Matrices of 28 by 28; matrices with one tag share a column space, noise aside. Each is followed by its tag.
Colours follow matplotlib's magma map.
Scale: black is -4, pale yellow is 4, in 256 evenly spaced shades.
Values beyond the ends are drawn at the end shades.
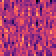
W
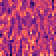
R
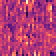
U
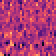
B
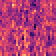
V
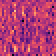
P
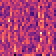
P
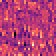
B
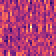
U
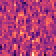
R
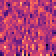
R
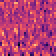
B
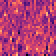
R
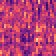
U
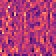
P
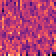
R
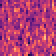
V
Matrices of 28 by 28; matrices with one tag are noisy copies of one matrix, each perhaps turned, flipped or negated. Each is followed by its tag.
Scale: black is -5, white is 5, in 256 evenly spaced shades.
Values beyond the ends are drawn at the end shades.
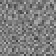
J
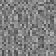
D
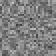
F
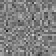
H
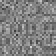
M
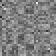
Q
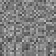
M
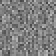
D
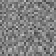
J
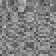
Q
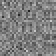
M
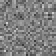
H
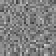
H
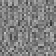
D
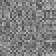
M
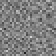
J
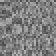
Q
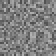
H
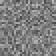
H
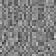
D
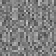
D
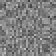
F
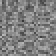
Q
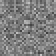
M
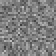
F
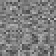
Q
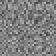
J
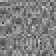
Q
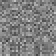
M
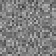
F
